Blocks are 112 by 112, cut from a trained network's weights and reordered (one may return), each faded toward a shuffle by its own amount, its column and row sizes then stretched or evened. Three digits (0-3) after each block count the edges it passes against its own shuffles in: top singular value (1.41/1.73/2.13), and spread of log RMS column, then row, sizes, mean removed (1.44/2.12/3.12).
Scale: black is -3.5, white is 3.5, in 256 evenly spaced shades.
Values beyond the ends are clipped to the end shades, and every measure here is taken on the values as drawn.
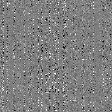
0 3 1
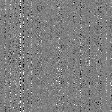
2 3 0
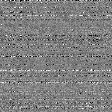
2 1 3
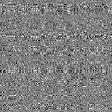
3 1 3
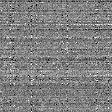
3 2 2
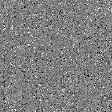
0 2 0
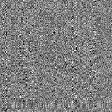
3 2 0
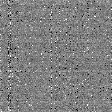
1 2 0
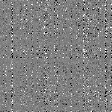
1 3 2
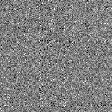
2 1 1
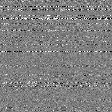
2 0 3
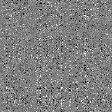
2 2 2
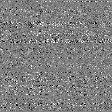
0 1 3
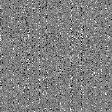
0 3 1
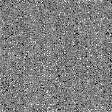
1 1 1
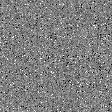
0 0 1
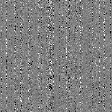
1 3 0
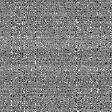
2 2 1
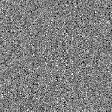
2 1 0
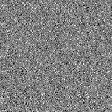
2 0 1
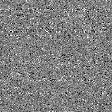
1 1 2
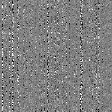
1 3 0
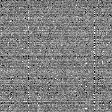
3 2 1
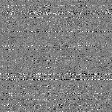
1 1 3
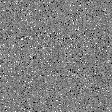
0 0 1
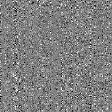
2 3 1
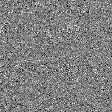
1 0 1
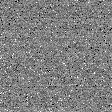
0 0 0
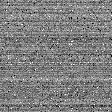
3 0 1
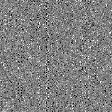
2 2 0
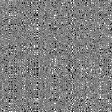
3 3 2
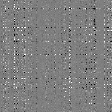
3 3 2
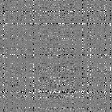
3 3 3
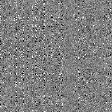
0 3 1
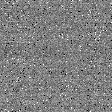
0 1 0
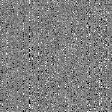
1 3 0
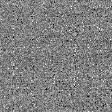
0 2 0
